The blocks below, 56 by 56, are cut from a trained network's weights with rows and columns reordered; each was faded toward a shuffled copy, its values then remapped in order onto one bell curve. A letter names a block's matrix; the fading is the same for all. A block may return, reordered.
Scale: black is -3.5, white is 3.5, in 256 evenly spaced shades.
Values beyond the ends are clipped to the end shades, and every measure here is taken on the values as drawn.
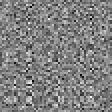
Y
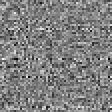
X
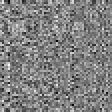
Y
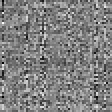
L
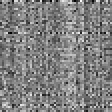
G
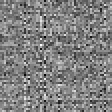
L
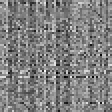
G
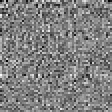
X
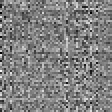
L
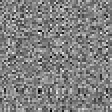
Y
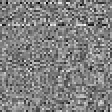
X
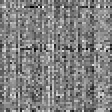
G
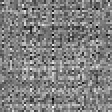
L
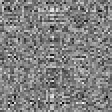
X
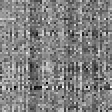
G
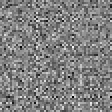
X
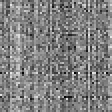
G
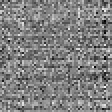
L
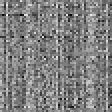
G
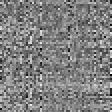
L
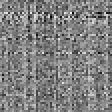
G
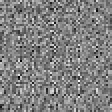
Y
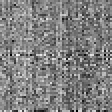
G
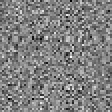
Y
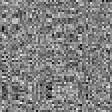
Y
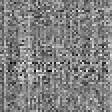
G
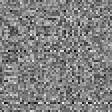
X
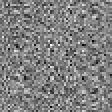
Y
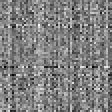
G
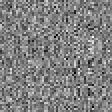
Y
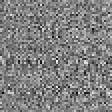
X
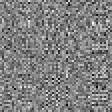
Y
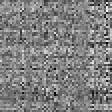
L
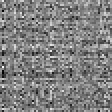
L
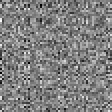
Y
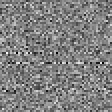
X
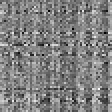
G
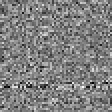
X
